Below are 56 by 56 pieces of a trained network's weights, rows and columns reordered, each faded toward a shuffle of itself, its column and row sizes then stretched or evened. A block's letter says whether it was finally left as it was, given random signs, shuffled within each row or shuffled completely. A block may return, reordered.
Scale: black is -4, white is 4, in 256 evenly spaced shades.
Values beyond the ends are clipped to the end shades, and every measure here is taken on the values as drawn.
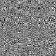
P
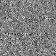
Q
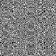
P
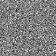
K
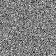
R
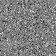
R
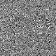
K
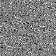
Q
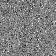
R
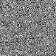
K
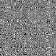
P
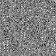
P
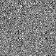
K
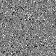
Q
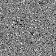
Q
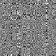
P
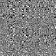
P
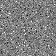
R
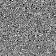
Q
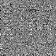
K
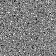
R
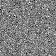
R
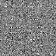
K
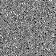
R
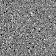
R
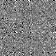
K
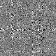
K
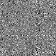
K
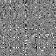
P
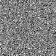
Q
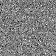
R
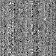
P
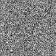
K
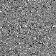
Q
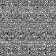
P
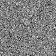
Q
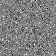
R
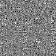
K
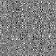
P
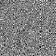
P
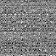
P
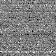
Q
